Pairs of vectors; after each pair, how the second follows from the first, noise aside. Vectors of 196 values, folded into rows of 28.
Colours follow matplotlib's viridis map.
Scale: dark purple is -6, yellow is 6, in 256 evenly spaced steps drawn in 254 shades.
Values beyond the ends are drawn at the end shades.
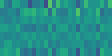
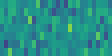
shuffled.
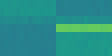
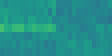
reversed, shrunk.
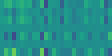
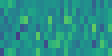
shuffled.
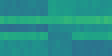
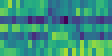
negated, scaled up.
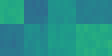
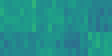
reversed, shrunk.
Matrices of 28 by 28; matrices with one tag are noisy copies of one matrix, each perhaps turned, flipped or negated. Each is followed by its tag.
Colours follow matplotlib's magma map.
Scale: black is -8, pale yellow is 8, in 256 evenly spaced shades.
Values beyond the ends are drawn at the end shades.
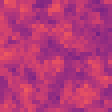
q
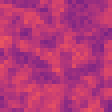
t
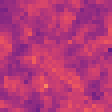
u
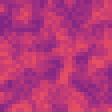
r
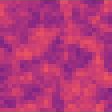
t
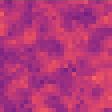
q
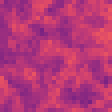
q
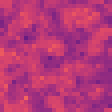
q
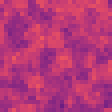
q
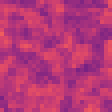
t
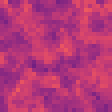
r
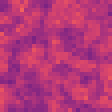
t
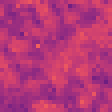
u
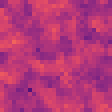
r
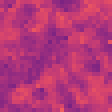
u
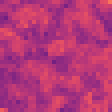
q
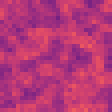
t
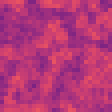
t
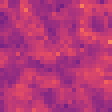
r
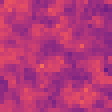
q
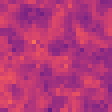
q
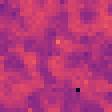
r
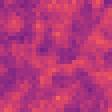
r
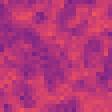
u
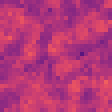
r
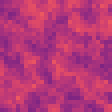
r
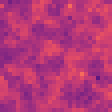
q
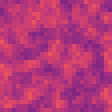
t
